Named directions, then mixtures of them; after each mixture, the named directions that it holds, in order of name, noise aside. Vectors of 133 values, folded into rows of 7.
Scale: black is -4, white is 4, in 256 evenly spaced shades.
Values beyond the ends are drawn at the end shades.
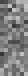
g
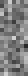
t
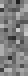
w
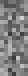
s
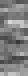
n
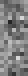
n, s.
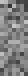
g.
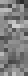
g, n.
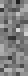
w.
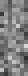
t, w.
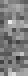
n, s.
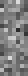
w.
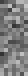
g.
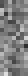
s, t.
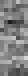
n, t.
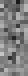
s, w.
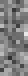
t, w.
